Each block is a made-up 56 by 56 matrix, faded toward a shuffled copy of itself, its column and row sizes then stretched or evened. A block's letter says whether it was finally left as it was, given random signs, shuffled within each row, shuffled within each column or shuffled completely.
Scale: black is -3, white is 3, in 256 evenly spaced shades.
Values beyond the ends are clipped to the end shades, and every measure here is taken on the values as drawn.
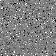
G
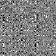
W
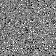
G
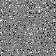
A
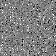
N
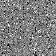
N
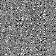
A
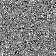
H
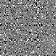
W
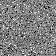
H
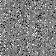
N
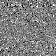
G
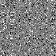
W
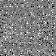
W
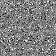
G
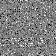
G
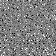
G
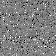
G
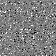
G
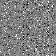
N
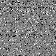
G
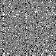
A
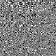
W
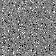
N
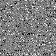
G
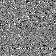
G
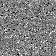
H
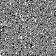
N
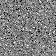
H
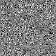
A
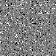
A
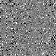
W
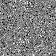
H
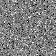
H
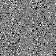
A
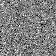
H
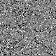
G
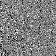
N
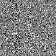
A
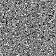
N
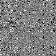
A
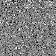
G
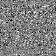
G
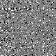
W
